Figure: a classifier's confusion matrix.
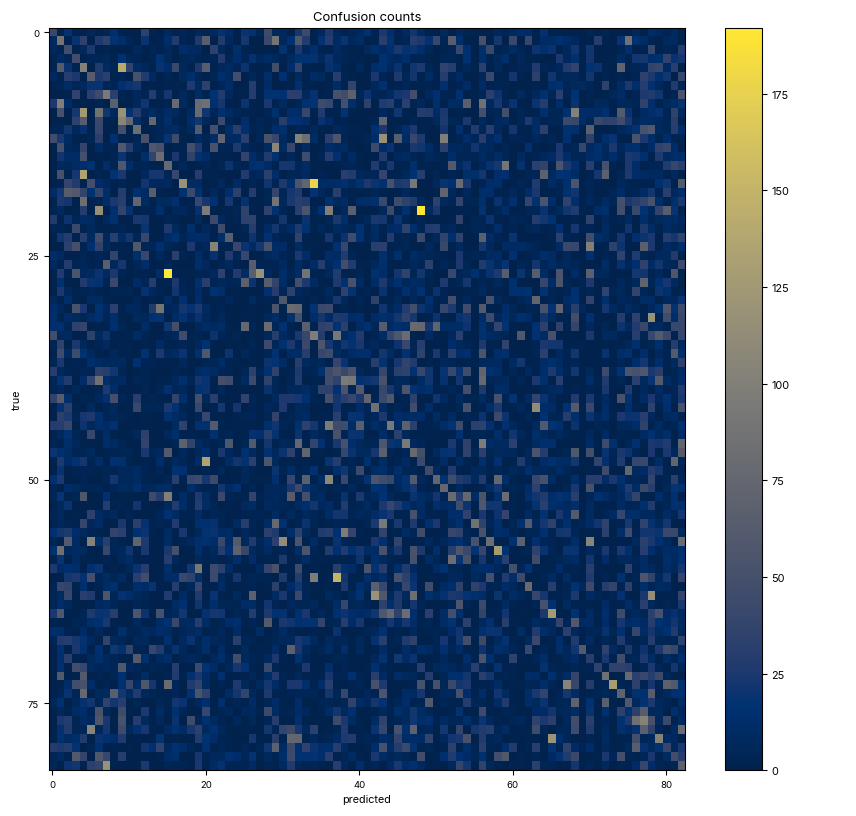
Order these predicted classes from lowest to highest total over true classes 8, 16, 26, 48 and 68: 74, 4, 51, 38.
51, 74, 38, 4
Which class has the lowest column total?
69
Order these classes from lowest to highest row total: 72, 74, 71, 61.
71, 72, 74, 61
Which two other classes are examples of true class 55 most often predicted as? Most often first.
43, 29
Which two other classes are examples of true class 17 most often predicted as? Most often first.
34, 47
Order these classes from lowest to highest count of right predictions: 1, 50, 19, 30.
19, 30, 50, 1
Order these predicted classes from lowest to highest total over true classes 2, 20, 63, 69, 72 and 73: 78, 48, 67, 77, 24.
24, 77, 67, 78, 48
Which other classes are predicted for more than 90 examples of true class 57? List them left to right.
5, 30, 70
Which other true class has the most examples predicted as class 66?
31
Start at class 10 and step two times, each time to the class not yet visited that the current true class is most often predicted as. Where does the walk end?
4
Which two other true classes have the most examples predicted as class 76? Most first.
77, 80
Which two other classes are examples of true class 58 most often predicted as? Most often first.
1, 24
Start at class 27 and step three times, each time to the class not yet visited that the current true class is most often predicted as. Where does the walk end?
52
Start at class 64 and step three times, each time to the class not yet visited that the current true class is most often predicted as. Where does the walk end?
38
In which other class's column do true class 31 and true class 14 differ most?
32
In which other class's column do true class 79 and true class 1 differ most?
65
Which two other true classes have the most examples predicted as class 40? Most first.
44, 49
